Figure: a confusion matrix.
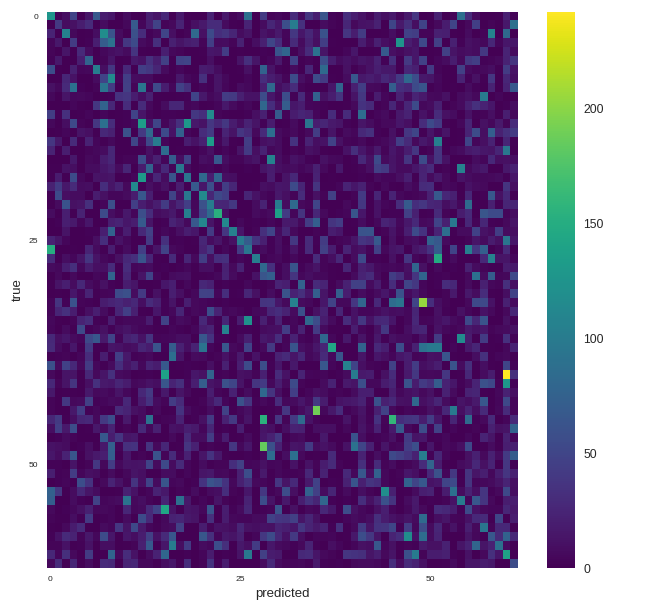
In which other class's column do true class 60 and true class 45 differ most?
28
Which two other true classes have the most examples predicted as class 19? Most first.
2, 23
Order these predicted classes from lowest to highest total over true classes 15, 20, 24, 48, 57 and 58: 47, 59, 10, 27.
27, 10, 59, 47
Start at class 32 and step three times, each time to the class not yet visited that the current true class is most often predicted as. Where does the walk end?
56
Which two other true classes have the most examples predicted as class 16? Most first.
59, 38
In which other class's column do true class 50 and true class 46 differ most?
61
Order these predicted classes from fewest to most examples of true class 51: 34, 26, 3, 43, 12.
12, 34, 3, 26, 43
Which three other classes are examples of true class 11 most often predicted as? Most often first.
21, 41, 30
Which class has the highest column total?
60
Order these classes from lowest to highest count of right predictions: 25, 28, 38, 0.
38, 28, 25, 0
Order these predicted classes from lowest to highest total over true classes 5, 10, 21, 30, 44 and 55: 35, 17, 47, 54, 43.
54, 43, 17, 47, 35
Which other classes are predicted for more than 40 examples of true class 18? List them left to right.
3, 12, 16, 20, 22
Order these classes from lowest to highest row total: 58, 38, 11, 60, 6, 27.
38, 11, 6, 27, 60, 58
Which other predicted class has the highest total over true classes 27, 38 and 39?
51
